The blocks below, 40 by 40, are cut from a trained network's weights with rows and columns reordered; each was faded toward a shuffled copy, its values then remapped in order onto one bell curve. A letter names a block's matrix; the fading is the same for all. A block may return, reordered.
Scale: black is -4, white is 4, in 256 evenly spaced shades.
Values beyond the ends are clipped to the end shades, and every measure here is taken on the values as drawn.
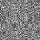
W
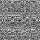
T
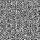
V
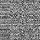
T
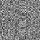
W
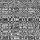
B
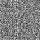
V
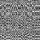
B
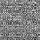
T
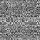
T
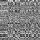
B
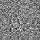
W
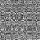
T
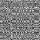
T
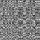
B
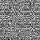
T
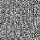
W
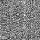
V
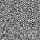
W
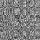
W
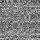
T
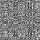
W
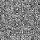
V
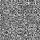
V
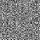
W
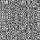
W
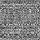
T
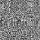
W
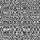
B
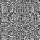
W
